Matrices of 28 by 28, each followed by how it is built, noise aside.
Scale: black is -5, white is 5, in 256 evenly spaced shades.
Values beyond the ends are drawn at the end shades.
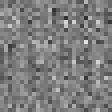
low rank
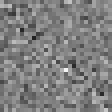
banded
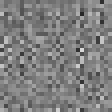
low rank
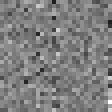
uneven columns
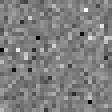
sparse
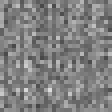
blocks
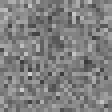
blocks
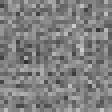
blocks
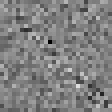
banded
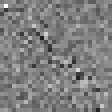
banded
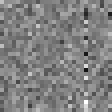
uneven columns
